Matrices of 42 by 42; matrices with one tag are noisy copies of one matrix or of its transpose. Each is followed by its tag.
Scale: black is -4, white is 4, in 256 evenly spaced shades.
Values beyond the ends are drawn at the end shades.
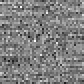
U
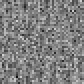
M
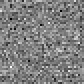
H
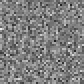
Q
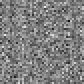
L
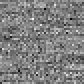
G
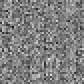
H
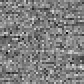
G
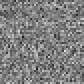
L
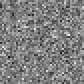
L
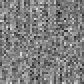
U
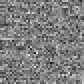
M
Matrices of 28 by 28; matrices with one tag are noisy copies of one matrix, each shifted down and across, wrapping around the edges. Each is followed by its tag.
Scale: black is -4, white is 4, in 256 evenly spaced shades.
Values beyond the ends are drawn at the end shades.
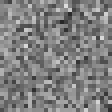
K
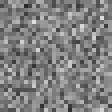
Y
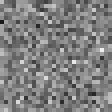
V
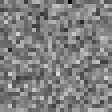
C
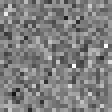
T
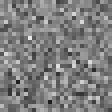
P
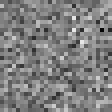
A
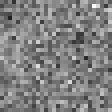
K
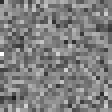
C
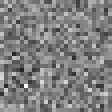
T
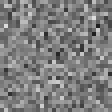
T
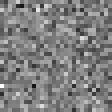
V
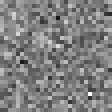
V
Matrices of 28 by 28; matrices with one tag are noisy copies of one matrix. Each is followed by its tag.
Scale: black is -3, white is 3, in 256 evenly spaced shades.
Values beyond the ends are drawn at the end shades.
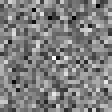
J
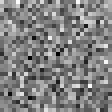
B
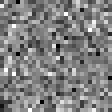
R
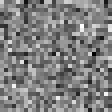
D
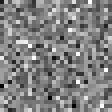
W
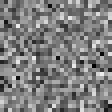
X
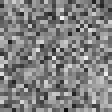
J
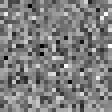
R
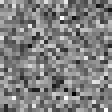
J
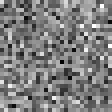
D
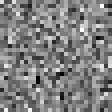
D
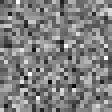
W
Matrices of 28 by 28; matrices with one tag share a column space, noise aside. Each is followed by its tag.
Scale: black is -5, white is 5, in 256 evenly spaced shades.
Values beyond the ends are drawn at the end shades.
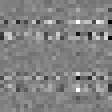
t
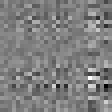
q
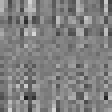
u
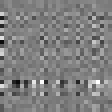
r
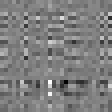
r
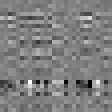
r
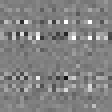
t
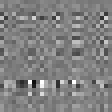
r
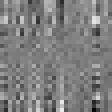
u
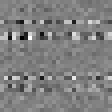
t
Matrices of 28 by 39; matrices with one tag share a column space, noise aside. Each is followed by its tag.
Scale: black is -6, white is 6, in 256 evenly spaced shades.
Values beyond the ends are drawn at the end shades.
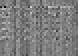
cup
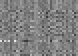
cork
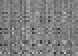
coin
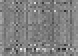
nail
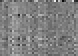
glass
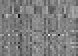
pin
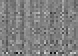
coin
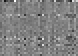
glass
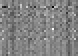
cup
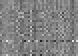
cork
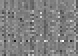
cork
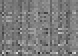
coin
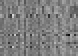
pin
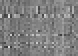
pin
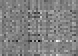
cork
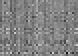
coin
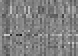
pin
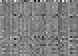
glass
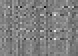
cup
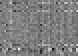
nail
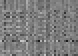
cork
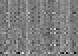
coin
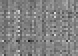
cork
